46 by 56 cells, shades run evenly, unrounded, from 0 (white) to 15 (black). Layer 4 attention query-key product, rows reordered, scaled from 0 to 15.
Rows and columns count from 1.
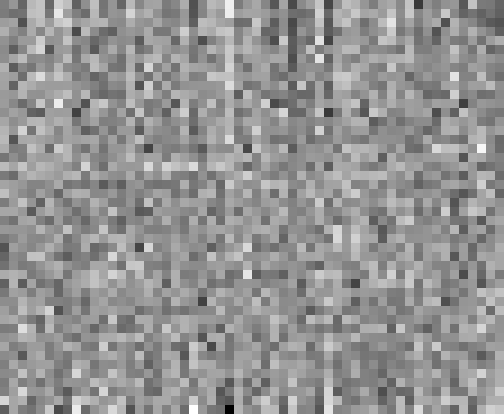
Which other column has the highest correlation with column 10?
20
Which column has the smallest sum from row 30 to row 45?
37
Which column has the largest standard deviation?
26
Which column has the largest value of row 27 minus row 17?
54
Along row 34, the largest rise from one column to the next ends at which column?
50
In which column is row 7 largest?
33
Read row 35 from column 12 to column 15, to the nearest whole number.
6 5 6 6
